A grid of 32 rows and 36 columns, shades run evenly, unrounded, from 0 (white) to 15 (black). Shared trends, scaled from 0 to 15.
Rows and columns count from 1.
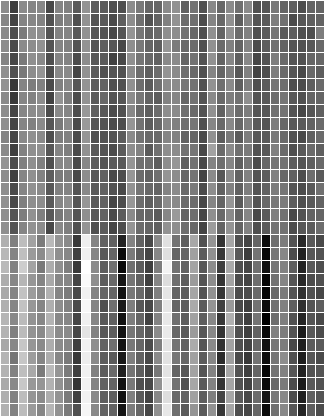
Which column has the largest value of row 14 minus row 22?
10
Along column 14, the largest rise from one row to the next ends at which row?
19
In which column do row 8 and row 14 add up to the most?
2
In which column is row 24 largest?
30
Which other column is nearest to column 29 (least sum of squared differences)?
13
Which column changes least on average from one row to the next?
23
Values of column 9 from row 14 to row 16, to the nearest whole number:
11 10 10
